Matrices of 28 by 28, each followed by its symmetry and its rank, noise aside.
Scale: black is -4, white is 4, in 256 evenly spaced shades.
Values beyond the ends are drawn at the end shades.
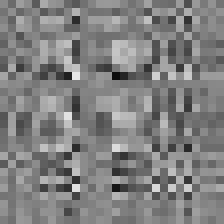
no symmetry, rank two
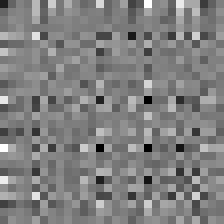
symmetric, rank two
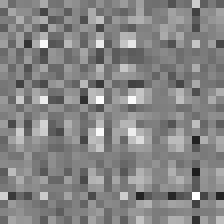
symmetric, rank two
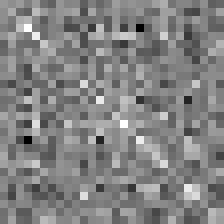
symmetric, rank four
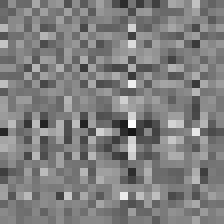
no symmetry, rank two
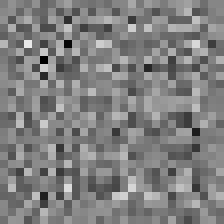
no symmetry, rank four
